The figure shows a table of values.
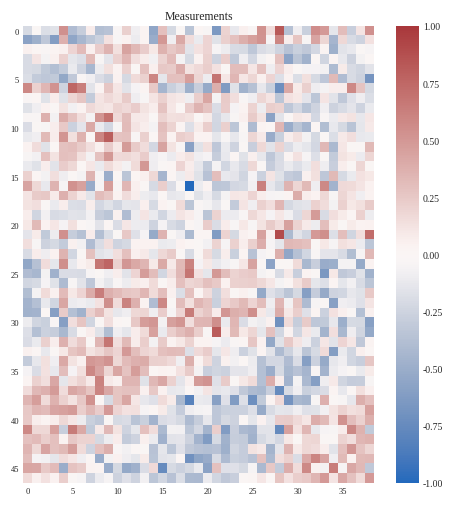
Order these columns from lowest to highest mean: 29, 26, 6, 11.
29, 26, 6, 11
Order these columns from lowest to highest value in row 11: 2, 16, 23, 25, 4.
23, 16, 25, 2, 4
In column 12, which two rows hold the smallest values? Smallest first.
45, 40
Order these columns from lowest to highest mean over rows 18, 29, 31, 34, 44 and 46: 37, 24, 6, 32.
6, 37, 24, 32
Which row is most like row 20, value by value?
17
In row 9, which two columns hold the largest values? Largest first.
9, 8
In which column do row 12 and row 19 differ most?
11
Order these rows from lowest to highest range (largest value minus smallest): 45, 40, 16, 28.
40, 28, 45, 16
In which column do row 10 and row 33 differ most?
28
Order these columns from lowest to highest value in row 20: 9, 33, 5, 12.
12, 9, 5, 33
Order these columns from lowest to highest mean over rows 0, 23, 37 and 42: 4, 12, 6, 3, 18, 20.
18, 20, 12, 6, 3, 4
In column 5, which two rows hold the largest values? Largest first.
6, 41
